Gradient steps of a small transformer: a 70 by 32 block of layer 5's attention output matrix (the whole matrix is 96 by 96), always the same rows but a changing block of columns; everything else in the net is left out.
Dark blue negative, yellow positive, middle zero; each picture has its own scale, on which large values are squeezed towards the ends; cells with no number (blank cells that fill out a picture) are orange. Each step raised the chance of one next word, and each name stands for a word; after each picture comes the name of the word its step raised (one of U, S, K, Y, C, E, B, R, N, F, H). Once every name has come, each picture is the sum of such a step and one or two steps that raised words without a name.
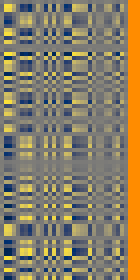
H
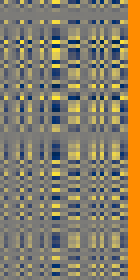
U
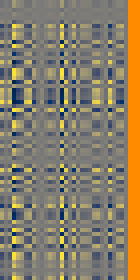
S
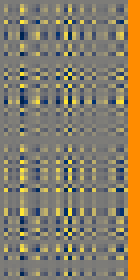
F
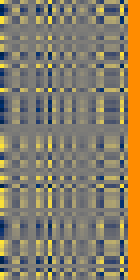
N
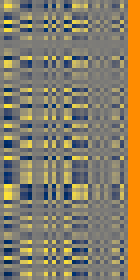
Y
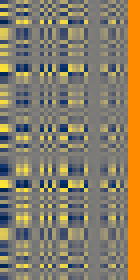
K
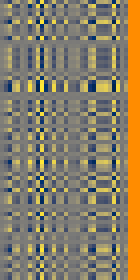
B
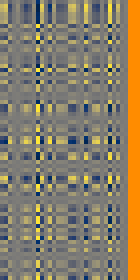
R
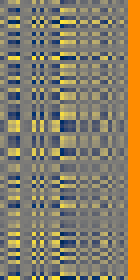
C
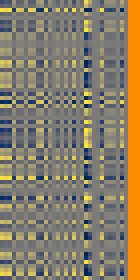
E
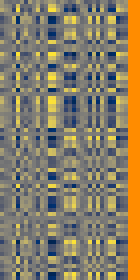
N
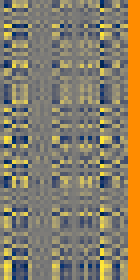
K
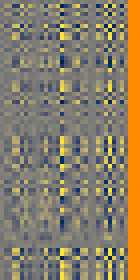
B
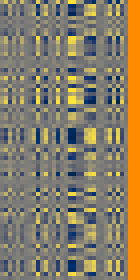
F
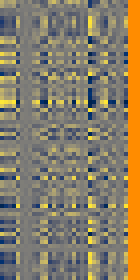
S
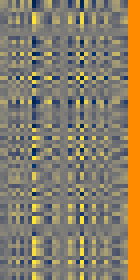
H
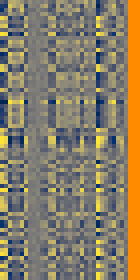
N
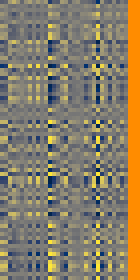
K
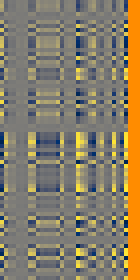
H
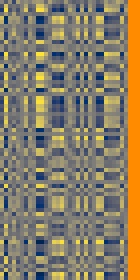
N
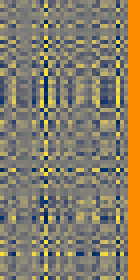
S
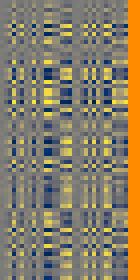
S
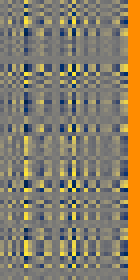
K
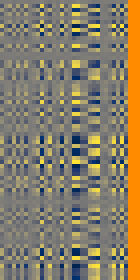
K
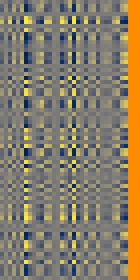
E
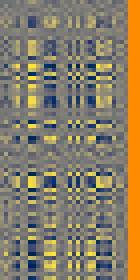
K
